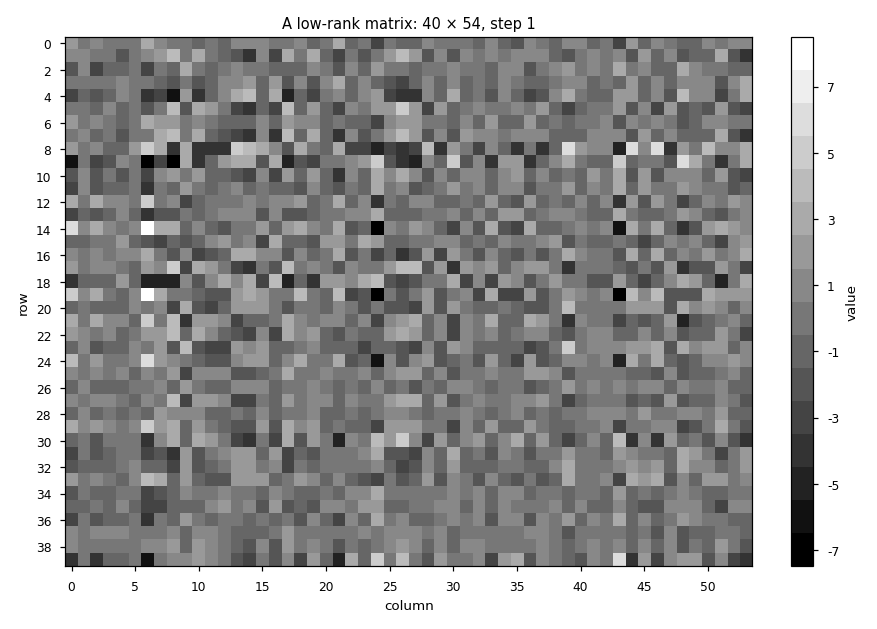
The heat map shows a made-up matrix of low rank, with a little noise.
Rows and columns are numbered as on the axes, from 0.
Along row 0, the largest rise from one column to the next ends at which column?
44
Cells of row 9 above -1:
29
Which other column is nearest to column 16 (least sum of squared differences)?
53
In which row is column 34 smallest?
19
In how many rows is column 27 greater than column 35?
19
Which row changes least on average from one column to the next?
37
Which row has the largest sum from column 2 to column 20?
14
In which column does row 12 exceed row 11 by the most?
6
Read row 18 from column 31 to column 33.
-3 1 -3
